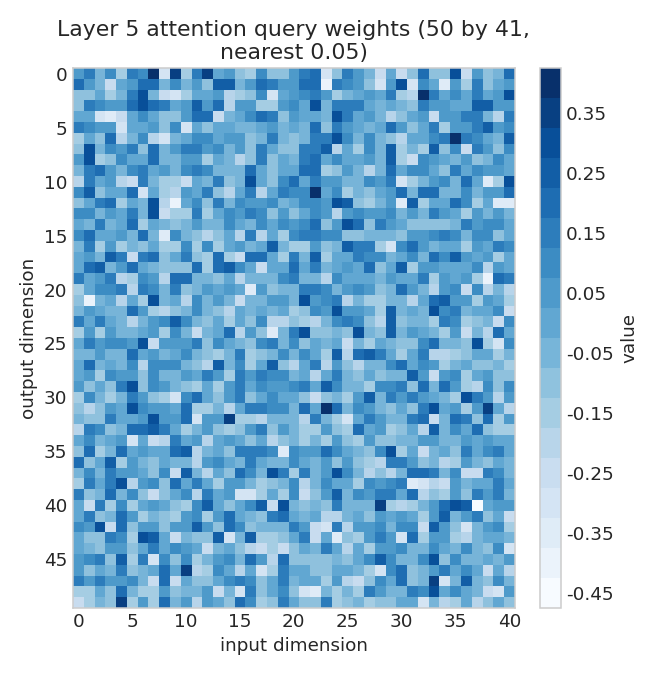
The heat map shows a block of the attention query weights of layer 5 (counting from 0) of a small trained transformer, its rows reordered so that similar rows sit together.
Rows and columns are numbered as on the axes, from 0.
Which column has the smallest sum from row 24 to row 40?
25
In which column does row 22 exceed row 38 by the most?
33
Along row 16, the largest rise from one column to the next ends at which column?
30
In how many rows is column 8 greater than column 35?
12
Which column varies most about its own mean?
7
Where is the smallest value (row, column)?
40, 37
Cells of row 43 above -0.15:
29
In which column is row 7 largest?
1
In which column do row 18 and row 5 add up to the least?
10
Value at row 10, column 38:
-0.35
